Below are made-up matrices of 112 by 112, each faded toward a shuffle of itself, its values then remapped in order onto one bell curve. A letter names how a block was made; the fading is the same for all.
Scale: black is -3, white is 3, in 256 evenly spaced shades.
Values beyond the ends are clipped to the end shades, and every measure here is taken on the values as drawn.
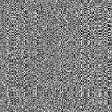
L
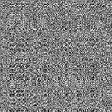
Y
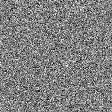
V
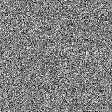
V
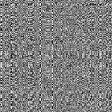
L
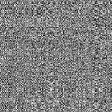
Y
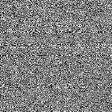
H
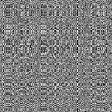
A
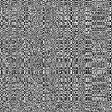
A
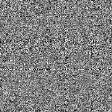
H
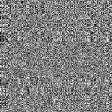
Y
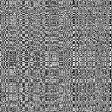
A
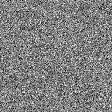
V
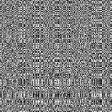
A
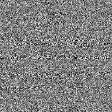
H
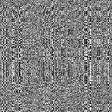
L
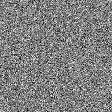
V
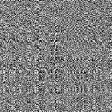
Y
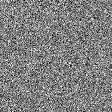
V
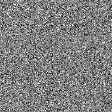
H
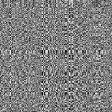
L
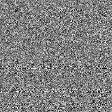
H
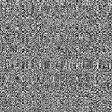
Y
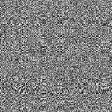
Y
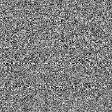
H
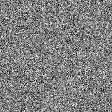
V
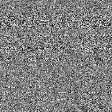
H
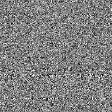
H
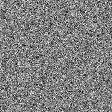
V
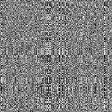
L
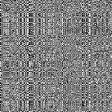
A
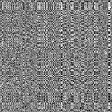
A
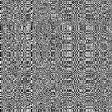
A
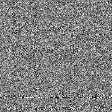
H
